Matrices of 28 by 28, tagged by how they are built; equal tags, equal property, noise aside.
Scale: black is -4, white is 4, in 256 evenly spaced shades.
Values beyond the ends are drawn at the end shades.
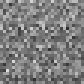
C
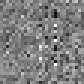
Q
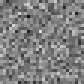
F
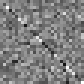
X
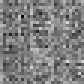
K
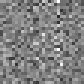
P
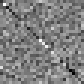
X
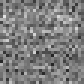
K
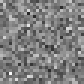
F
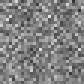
C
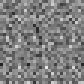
C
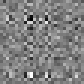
P
